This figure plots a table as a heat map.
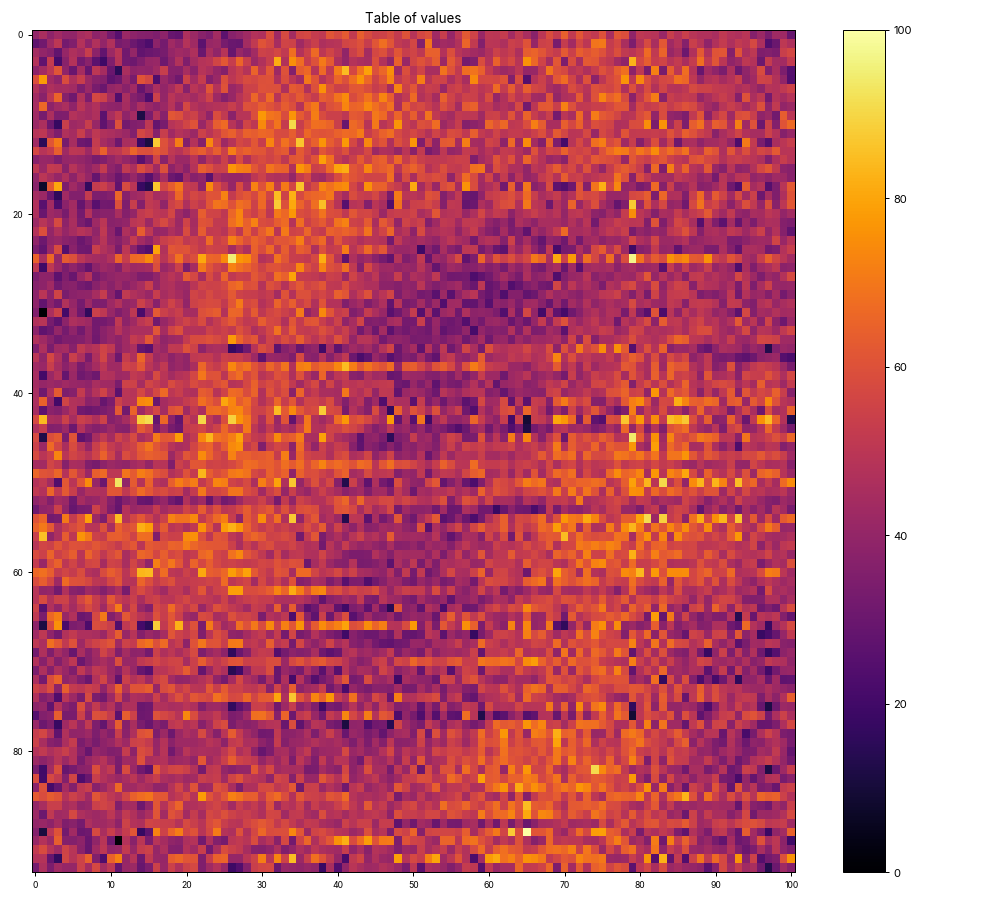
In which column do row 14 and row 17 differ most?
3
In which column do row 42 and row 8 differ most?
47
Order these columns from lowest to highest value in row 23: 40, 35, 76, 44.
76, 44, 40, 35
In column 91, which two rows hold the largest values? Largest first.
54, 50
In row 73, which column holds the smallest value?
41
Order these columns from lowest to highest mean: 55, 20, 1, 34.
1, 55, 20, 34
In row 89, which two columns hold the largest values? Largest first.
65, 63
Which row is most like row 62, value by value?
20
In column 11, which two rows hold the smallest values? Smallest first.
90, 4
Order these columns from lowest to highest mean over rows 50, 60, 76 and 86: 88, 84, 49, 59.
59, 49, 88, 84
